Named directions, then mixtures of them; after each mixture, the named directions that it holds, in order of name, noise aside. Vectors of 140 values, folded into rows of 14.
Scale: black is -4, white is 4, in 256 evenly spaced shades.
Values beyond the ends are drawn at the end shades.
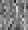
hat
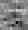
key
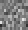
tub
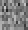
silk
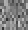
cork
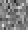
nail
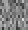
cork, hat.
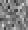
nail.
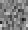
tub.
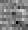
key, tub.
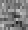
key, nail.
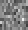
nail, tub.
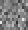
cork, tub.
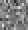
nail.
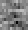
key.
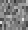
nail, tub.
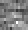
key.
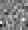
tub.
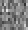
silk.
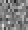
nail.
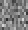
cork, nail.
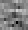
key.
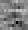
key.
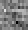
key, tub.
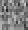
silk.
